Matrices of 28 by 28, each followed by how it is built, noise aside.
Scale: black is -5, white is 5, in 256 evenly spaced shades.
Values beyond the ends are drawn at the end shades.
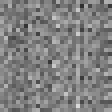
repeating rows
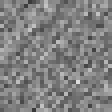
Hankel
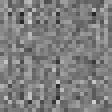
low rank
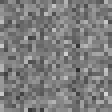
repeating rows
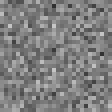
repeating rows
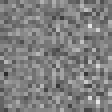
repeating rows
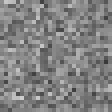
low rank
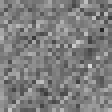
Hankel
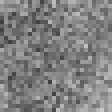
smooth
